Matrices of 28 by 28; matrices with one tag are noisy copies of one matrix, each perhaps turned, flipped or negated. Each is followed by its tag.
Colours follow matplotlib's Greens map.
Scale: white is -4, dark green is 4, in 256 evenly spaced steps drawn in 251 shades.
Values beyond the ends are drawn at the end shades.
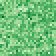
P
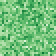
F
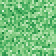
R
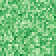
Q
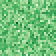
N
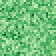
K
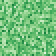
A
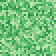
A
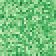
P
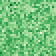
P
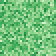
P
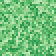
R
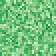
Q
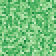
A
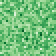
K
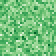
Q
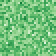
K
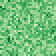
K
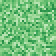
F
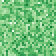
F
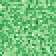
N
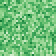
Q
